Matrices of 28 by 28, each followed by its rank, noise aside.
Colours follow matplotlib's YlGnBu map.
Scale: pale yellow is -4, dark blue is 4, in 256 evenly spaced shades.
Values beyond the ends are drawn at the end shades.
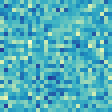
six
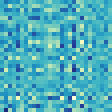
three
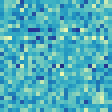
eight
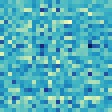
six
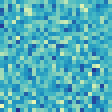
six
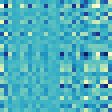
two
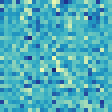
six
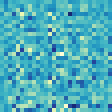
four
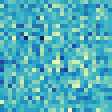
six
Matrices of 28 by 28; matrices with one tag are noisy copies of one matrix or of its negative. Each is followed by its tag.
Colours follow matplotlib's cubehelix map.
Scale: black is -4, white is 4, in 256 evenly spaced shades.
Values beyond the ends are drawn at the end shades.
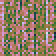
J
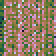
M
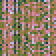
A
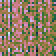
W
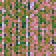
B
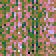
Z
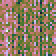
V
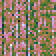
B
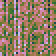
A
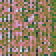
W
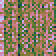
M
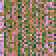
M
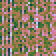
W
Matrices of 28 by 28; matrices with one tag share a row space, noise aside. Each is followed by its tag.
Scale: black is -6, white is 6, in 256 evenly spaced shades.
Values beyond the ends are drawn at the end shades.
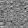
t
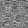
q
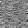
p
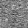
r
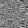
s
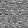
r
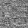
q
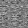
r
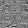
q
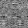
r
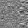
s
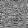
p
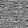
p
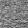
q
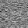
r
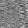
s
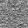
r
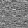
q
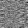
s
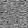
t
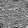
p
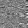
s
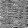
p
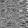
s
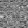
t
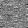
p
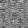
r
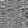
s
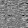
s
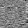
s
